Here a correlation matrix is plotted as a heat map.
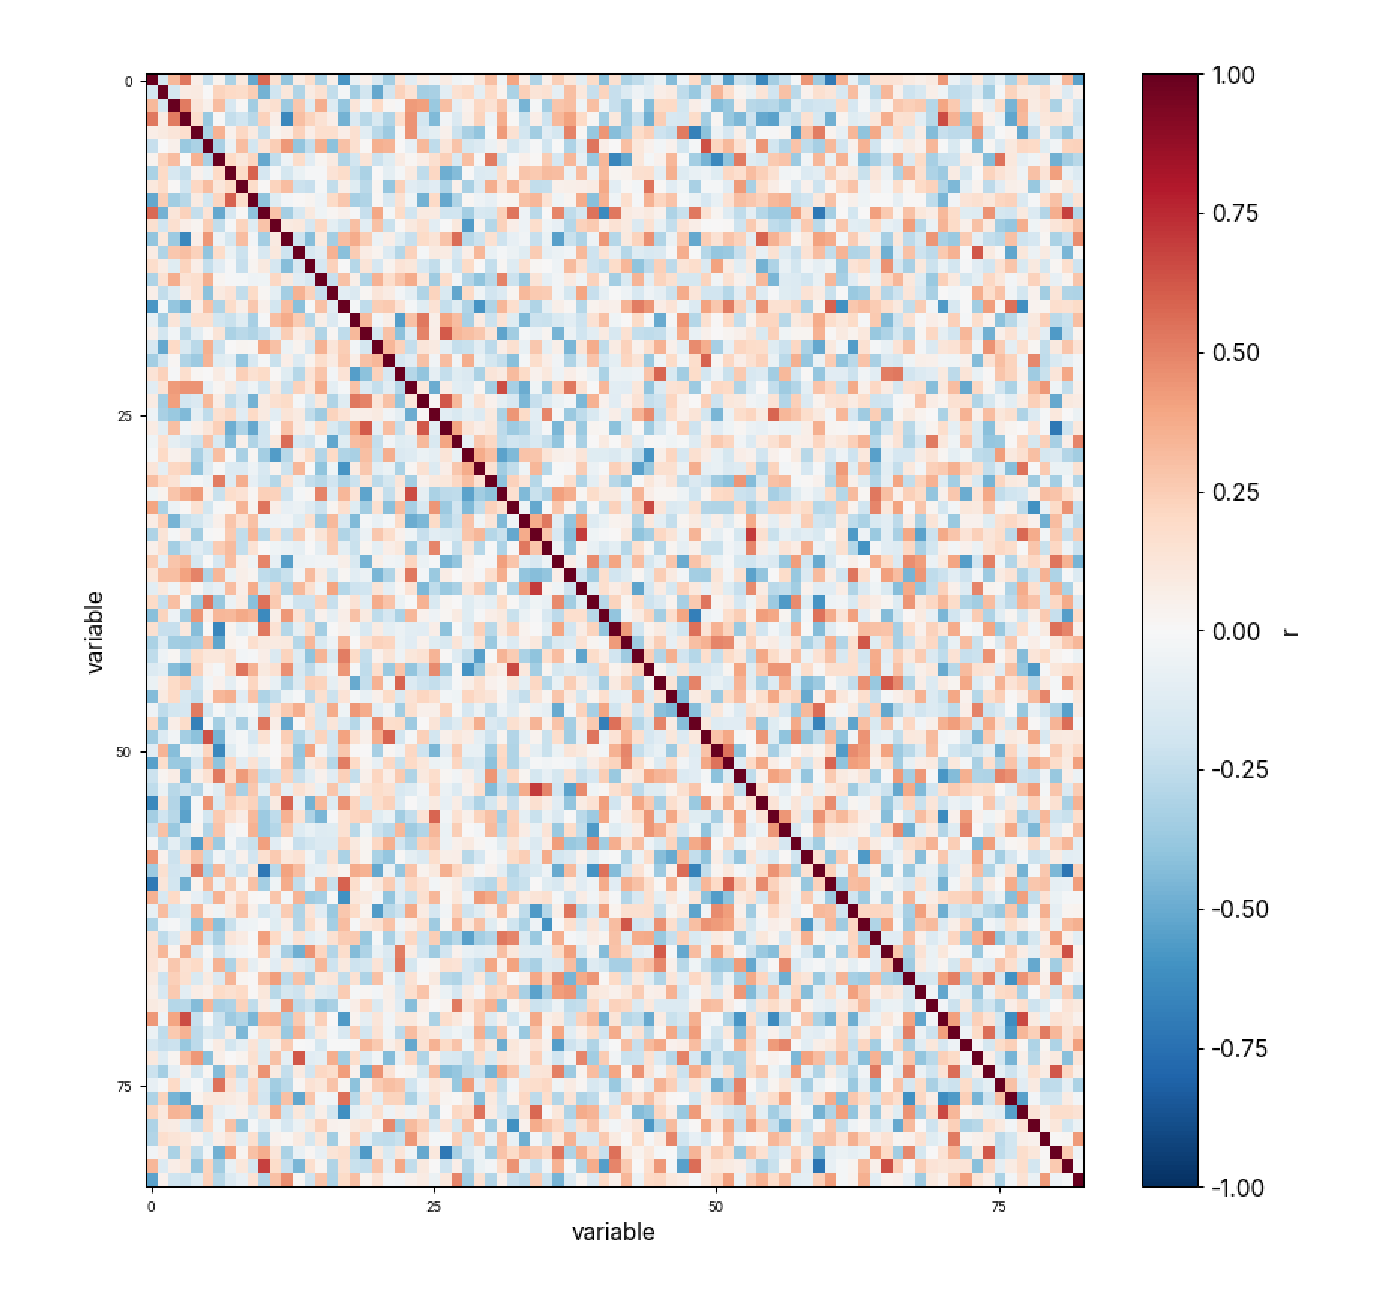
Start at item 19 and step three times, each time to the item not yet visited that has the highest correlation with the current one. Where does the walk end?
18
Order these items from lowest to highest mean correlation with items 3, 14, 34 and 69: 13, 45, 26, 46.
46, 26, 13, 45
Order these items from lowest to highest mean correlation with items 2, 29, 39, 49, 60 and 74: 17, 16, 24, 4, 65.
4, 16, 65, 17, 24
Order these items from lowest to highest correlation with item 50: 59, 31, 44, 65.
44, 59, 31, 65
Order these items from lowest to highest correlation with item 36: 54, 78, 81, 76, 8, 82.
82, 76, 54, 8, 78, 81
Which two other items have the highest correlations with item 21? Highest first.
49, 78
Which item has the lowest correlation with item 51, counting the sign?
0
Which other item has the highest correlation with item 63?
42
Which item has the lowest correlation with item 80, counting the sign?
26
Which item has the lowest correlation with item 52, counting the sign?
70
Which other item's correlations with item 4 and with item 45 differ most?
48
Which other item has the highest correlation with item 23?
31
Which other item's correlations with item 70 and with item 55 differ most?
3
